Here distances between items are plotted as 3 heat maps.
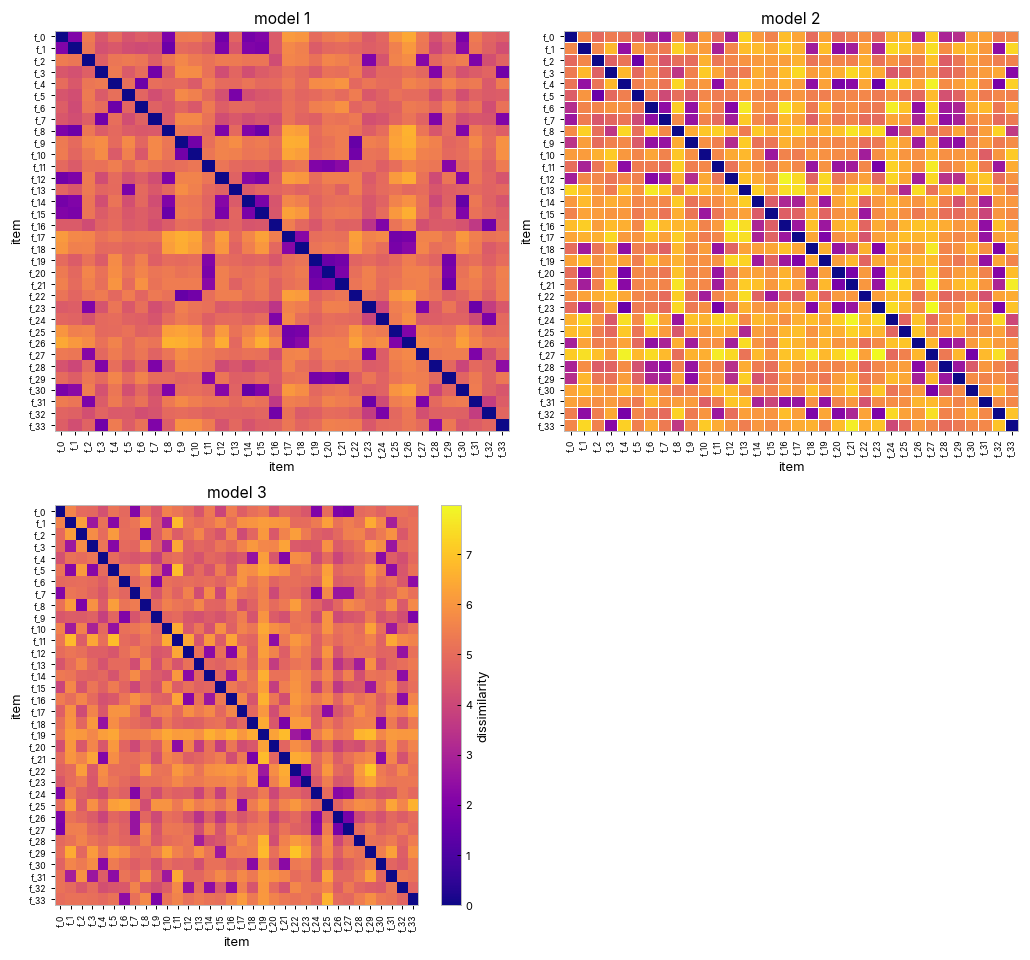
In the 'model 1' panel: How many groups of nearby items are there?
9
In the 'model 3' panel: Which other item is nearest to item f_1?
f_5
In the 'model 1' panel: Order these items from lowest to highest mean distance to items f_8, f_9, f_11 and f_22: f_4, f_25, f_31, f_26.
f_4, f_31, f_25, f_26
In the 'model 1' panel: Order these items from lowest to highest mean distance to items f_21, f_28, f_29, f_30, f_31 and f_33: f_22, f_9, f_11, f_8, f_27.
f_11, f_8, f_27, f_22, f_9
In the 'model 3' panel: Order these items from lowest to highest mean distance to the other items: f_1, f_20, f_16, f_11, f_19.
f_20, f_16, f_1, f_11, f_19
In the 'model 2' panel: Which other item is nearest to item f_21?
f_20
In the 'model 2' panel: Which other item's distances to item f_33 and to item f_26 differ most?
f_6
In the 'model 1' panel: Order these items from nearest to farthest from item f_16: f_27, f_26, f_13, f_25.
f_27, f_13, f_25, f_26
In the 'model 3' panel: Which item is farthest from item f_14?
f_19
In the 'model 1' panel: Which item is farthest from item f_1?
f_26
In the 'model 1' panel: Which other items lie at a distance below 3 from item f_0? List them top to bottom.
f_1, f_8, f_12, f_14, f_15, f_30
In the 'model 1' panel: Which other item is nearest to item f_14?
f_30
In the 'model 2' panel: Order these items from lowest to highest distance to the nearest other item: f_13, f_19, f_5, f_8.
f_5, f_19, f_8, f_13
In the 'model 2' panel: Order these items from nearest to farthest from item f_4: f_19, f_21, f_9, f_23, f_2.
f_23, f_21, f_2, f_9, f_19
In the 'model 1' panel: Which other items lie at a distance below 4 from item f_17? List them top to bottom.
f_18, f_25, f_26
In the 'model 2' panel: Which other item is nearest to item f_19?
f_17
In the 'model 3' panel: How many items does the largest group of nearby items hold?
5
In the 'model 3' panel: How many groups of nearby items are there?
11
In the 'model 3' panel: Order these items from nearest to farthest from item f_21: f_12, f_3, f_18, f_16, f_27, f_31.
f_18, f_16, f_12, f_27, f_31, f_3
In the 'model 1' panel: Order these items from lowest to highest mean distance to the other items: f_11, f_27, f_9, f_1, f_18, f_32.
f_1, f_32, f_11, f_27, f_18, f_9
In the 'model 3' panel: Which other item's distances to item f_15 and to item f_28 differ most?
f_29
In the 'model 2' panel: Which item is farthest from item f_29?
f_13
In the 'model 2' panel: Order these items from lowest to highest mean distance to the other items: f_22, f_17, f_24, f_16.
f_22, f_17, f_16, f_24
